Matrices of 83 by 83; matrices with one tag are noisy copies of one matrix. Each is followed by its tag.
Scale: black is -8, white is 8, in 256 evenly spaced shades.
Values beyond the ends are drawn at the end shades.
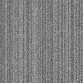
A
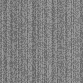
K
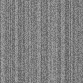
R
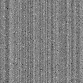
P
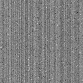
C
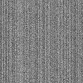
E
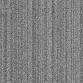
K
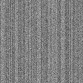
R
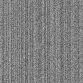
C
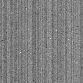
K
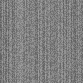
E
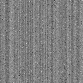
P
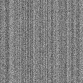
P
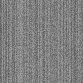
E
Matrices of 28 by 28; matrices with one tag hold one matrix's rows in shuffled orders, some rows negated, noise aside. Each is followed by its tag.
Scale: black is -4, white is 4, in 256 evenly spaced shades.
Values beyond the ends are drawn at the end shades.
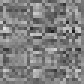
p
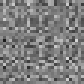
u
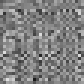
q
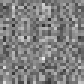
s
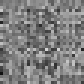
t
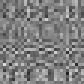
u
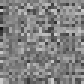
t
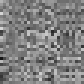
t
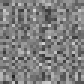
s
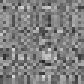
s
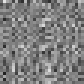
s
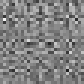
u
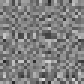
s
